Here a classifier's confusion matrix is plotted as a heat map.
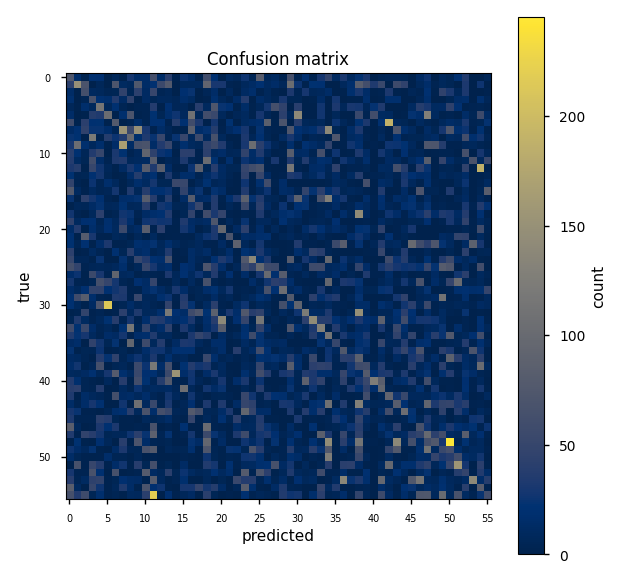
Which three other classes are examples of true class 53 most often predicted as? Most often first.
36, 46, 41
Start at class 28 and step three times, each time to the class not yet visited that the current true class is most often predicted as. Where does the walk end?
42
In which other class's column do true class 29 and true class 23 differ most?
49
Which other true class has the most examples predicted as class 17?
12
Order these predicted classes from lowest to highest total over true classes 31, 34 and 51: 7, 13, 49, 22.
22, 49, 7, 13
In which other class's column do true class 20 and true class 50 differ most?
34
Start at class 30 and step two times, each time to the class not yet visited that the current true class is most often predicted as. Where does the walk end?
47
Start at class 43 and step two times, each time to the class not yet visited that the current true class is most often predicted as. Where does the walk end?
11
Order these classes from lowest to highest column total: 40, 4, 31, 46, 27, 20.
40, 27, 31, 20, 46, 4
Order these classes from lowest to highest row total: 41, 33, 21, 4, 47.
21, 41, 4, 33, 47
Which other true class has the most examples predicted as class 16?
5
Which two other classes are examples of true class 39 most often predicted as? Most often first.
14, 6
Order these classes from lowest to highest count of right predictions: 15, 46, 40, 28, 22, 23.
23, 15, 46, 22, 28, 40
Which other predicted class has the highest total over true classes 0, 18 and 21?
38
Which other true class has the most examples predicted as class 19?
31
